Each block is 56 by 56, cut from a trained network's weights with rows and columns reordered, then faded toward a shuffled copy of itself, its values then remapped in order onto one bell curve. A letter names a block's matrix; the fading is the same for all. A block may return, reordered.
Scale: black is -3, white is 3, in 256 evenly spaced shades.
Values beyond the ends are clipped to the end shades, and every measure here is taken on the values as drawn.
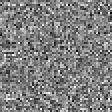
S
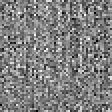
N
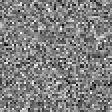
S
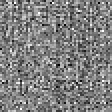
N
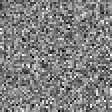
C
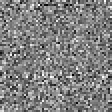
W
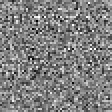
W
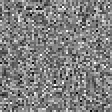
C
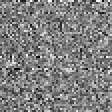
W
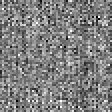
N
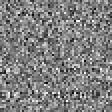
S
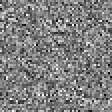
S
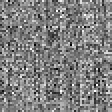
N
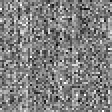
N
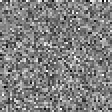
W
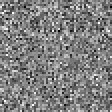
S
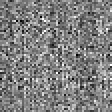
N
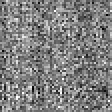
N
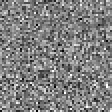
S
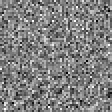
C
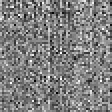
N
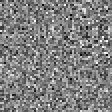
C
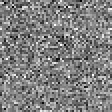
W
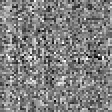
N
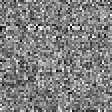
S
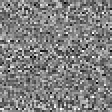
S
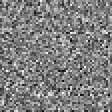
W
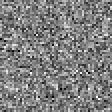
S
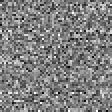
S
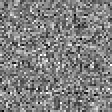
S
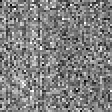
N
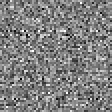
W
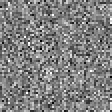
C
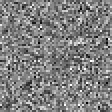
C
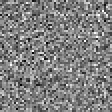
C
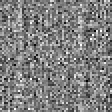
N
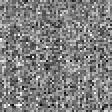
N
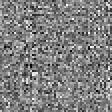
C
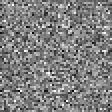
W
